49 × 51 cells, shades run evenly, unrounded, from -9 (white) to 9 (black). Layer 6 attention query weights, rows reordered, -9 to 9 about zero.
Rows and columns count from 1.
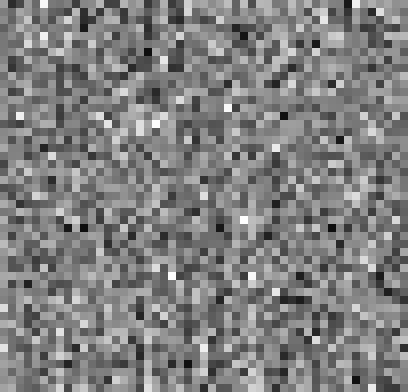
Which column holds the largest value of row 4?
11
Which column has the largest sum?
28
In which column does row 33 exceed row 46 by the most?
31
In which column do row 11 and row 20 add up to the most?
35
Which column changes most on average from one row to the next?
40
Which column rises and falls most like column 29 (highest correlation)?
34
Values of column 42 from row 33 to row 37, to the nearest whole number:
3 -1 -3 2 3
